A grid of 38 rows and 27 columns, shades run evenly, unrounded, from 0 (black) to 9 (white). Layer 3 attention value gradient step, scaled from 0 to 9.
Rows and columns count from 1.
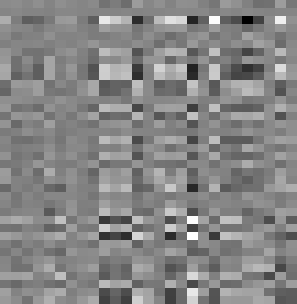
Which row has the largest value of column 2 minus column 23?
3
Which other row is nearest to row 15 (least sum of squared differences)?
11
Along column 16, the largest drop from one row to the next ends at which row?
30
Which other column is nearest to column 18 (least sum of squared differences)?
13
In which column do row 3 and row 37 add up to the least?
23
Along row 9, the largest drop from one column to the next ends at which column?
18
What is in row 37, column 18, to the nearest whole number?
8
